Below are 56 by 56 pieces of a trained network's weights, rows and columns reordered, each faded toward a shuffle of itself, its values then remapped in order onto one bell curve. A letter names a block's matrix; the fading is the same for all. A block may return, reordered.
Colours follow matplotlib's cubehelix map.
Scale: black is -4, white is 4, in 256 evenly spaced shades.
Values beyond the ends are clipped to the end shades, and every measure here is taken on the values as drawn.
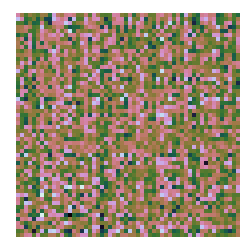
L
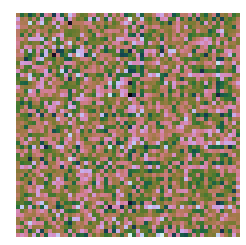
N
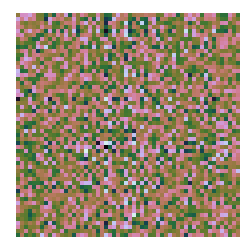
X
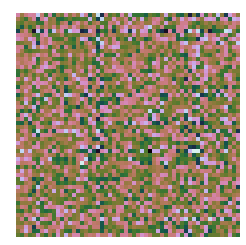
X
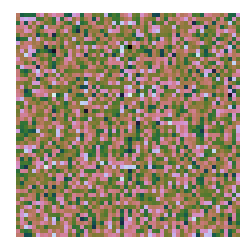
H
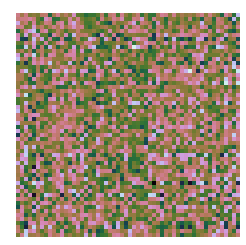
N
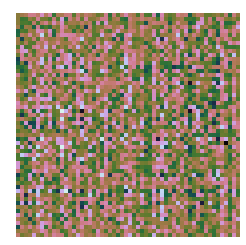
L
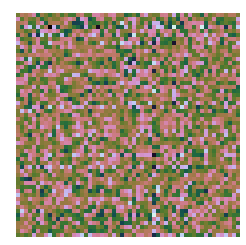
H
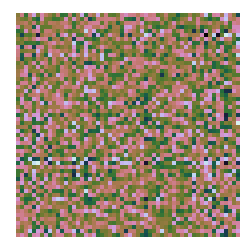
X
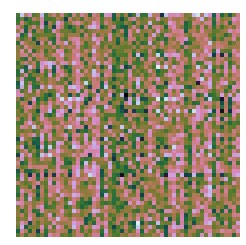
L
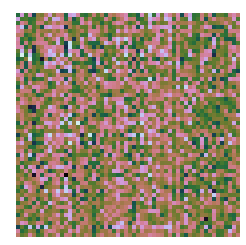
L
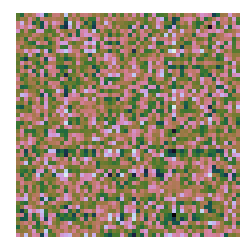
H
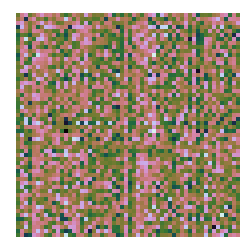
L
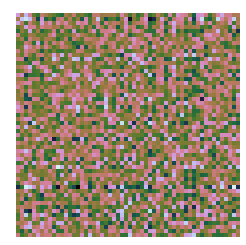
X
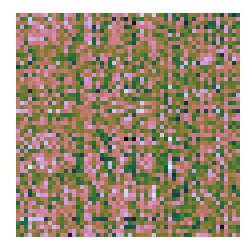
L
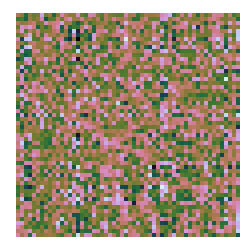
X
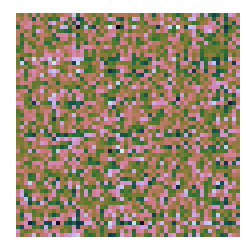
X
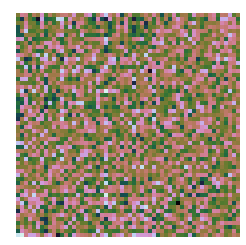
N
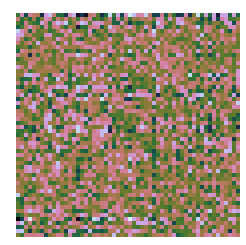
X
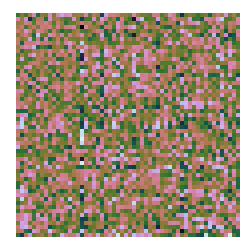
N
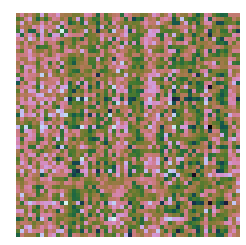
L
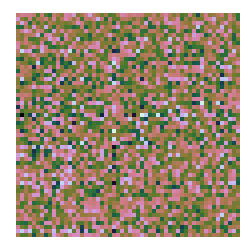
H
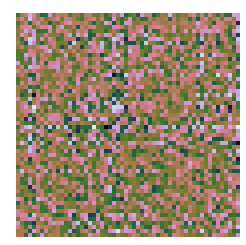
X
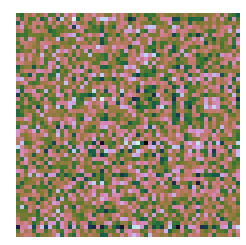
X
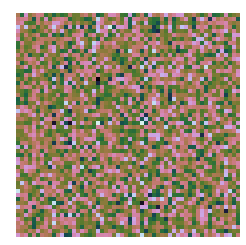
H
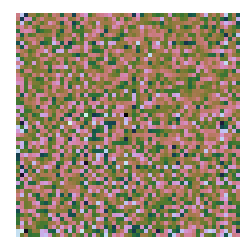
X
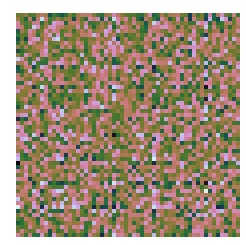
H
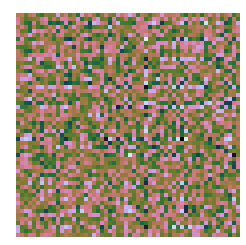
H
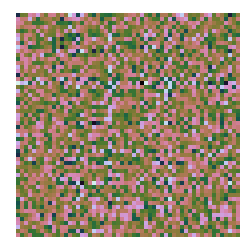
X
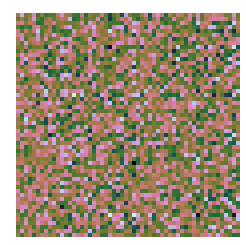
H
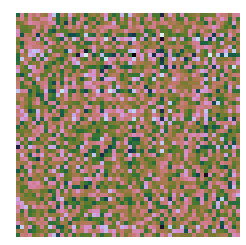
H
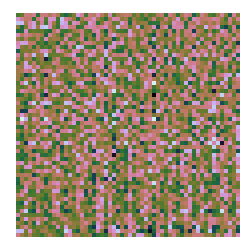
N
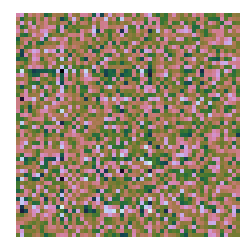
H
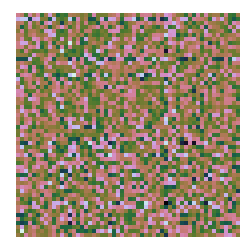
N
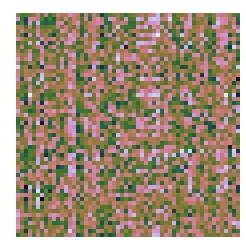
L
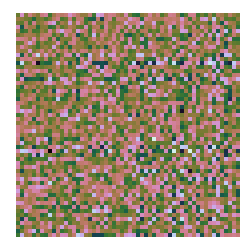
X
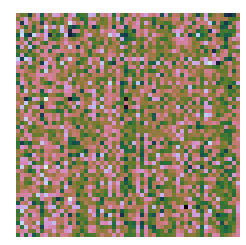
L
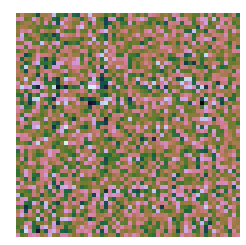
X
